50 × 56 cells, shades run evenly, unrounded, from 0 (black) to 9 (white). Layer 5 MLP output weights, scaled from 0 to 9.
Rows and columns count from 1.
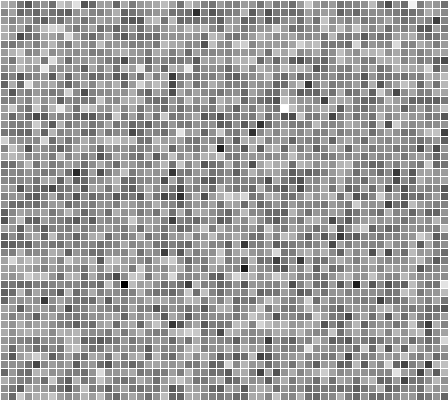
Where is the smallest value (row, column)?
36, 16
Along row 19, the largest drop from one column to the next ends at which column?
28
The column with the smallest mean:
11
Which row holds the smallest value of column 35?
33
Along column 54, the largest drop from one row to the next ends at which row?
46
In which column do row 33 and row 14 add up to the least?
35
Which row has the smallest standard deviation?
7
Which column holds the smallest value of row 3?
55
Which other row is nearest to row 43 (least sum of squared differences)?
27
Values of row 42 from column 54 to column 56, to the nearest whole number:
3 5 6
